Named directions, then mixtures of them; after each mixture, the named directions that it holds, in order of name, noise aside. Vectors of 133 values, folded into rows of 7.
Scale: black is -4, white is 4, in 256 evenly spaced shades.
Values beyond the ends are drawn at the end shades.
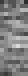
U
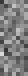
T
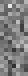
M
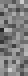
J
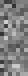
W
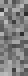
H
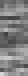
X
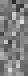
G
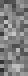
W.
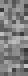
H, U, X.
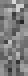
G.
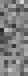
J.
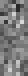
G, J.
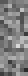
M, U.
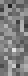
M.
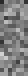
T, X.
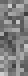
H, M, X.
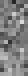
G, X.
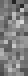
G, U.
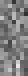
G, H, M.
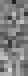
G, H, X.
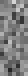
G.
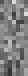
G, H.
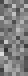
G, T.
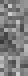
J, M, X.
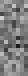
G, T, U.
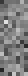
T, W.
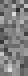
G, J, T.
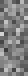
H, T.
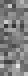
J, M, W.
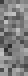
M, T, X.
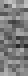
T, U.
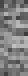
U.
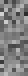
H, W.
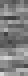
X.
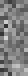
W.
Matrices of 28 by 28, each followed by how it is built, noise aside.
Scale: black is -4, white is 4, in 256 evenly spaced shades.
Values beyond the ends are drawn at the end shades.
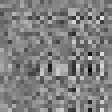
low rank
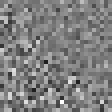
lower triangular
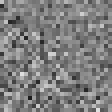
lower triangular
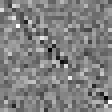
banded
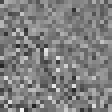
lower triangular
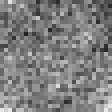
smooth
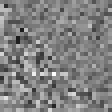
lower triangular
